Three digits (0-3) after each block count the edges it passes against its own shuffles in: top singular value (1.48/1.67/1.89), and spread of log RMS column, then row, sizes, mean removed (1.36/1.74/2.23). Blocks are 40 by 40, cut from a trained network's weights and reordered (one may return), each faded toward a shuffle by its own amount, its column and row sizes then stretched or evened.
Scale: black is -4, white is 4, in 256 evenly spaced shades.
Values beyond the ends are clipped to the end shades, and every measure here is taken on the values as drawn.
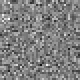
2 1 1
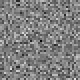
2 0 1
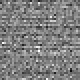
2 2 1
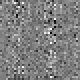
0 3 0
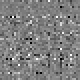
0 1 3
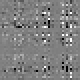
1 3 3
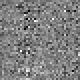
0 1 2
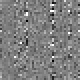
1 3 0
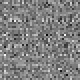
2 1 2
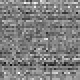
3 0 3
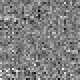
0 1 2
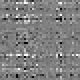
2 3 3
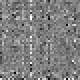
1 2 2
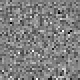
0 0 1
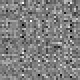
3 3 1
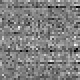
2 2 2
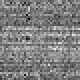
3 1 2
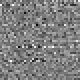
1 0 3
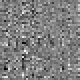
3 3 1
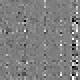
3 3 2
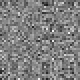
3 2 1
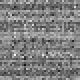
3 1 1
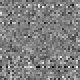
1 0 3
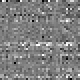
1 2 3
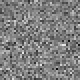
1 1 1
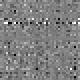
1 1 3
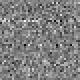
1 0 2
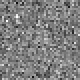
0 2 1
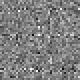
1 1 2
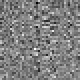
3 3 1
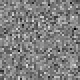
0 0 0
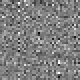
1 2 1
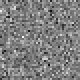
0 0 0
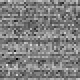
3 0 0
